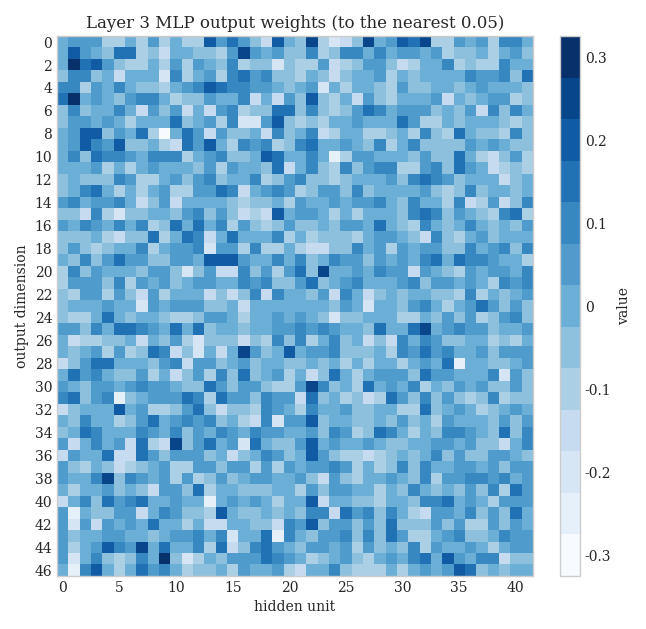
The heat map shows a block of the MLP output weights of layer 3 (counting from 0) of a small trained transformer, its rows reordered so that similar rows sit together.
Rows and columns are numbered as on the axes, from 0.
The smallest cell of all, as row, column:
8, 9
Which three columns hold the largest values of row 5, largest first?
1, 22, 0
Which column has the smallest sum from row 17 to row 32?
27
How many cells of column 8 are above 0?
18
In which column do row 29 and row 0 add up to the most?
32
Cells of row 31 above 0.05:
11
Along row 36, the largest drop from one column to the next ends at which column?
5
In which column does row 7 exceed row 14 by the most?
10
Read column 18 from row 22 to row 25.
-0.15 0 0 0
